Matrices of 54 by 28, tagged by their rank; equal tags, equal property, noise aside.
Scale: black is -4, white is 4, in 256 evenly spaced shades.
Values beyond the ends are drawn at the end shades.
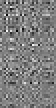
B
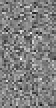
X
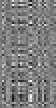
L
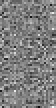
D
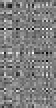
L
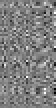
D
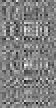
L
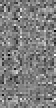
X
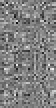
X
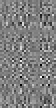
B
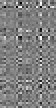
L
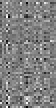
B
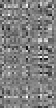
B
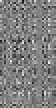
D
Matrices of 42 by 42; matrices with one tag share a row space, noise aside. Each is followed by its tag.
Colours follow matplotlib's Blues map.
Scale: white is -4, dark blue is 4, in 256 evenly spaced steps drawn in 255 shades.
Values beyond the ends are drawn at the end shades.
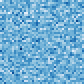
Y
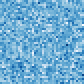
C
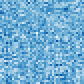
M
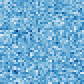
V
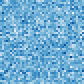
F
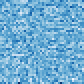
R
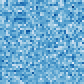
R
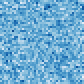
M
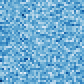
Y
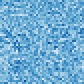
V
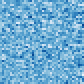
C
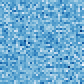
M
